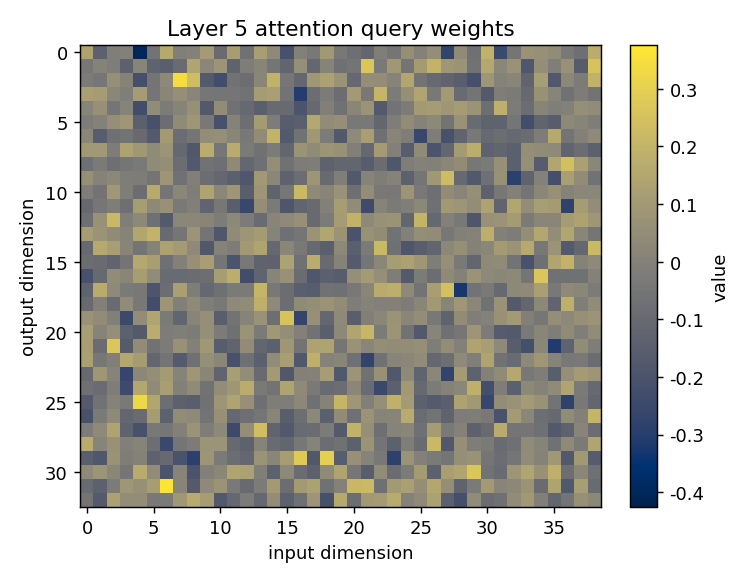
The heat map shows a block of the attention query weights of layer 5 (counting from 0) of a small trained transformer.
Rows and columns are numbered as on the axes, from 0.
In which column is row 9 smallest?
32
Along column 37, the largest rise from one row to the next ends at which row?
8
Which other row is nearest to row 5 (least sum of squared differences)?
18
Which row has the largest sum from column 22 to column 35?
30
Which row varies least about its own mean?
10
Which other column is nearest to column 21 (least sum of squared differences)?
26
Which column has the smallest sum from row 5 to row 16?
12
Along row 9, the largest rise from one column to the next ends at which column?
36
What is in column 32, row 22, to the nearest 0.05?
-0.1
